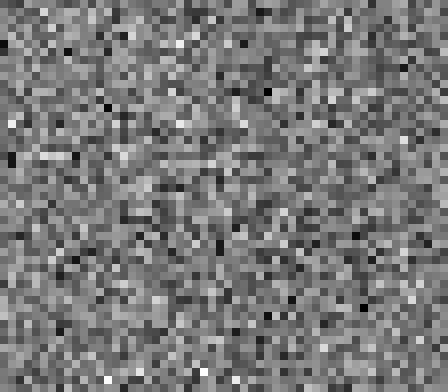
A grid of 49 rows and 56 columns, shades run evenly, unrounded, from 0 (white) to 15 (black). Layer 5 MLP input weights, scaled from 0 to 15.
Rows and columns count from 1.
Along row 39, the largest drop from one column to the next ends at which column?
47
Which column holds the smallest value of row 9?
39
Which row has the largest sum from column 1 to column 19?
42
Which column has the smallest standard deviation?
49
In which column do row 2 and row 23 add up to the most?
33
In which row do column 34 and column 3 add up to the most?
40
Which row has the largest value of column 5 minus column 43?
2
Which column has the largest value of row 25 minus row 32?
8
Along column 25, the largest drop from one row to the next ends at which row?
31
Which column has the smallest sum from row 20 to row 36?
29
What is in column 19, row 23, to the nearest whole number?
4
